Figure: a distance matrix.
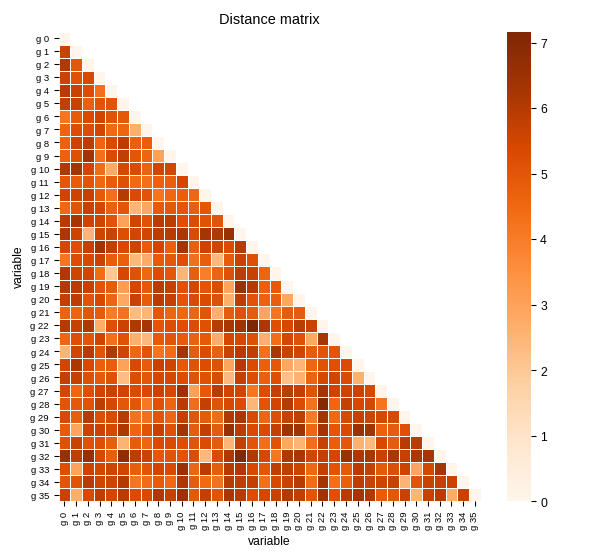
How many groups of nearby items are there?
12
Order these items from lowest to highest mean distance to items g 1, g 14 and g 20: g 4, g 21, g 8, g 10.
g 21, g 4, g 10, g 8
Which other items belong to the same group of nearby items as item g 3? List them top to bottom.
g 22
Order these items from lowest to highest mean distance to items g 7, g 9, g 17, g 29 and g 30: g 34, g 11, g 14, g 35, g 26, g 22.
g 34, g 11, g 35, g 26, g 14, g 22
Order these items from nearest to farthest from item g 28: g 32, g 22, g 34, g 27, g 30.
g 27, g 30, g 34, g 32, g 22
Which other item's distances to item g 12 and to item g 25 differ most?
g 32
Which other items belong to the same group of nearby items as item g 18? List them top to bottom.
g 4, g 10
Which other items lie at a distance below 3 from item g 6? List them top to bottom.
g 7, g 13, g 17, g 21, g 23
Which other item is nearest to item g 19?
g 26
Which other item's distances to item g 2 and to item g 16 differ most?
g 15
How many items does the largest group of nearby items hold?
7
